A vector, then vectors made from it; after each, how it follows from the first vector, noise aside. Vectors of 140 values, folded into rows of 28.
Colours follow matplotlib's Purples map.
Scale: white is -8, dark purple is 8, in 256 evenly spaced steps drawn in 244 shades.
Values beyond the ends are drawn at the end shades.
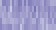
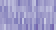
reversed.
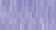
shrunk.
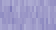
negated, shrunk.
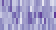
wrapped around, scaled up.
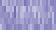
wrapped around, negated.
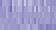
negated, partly zeroed.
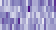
wrapped around, negated, scaled up.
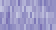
wrapped around, negated.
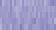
negated, shrunk.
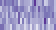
reversed, negated, scaled up.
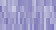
reversed.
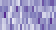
wrapped around, negated, scaled up.
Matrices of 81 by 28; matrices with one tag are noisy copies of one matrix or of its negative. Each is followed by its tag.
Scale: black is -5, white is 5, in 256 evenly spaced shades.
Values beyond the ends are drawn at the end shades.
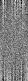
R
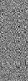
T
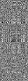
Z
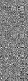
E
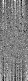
R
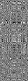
Z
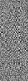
T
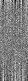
R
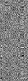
E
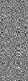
T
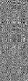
Z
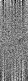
R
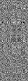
Z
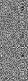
E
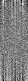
R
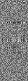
Z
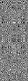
Z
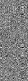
E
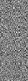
T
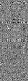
Z
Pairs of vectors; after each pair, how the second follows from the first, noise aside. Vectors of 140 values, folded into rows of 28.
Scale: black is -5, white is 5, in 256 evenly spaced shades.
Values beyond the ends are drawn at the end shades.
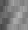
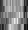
wrapped around, scaled up.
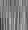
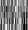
wrapped around, scaled up.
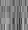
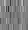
reversed, partly zeroed.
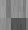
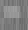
wrapped around, negated, shrunk.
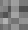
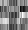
reversed, negated, scaled up.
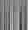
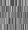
shuffled.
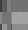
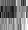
reversed, negated, scaled up.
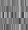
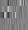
reversed, negated, partly zeroed.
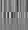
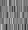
shuffled.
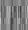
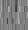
reversed, partly zeroed.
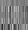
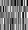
wrapped around, scaled up.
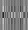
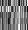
wrapped around, scaled up.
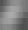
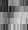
wrapped around, scaled up.
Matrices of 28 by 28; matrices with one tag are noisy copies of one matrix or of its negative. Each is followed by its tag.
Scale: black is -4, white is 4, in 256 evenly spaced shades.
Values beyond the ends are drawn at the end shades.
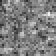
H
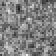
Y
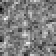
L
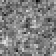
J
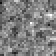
H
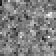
H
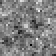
J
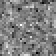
Y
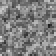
L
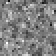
Y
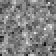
L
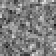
Y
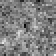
J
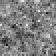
J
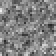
L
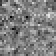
H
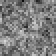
J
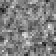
L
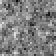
H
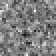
L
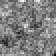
J
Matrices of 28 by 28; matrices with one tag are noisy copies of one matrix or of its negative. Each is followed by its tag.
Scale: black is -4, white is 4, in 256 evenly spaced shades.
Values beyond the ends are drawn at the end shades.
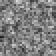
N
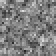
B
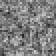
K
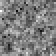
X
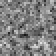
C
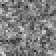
K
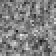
C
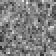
N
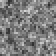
B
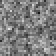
C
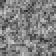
B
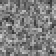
N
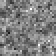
B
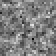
K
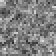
B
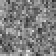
X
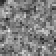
B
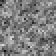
B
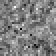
C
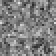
C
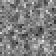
C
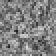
C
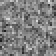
N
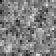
X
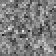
C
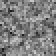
K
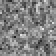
C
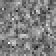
C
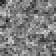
B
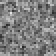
N
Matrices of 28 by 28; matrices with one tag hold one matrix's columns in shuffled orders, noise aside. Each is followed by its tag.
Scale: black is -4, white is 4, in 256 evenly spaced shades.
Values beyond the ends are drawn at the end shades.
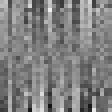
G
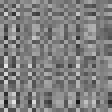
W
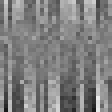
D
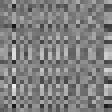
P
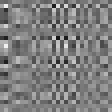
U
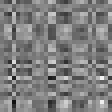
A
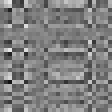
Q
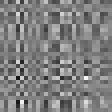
A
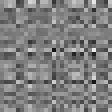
Q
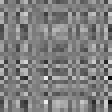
A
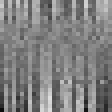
D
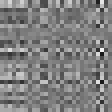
Q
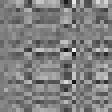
Q
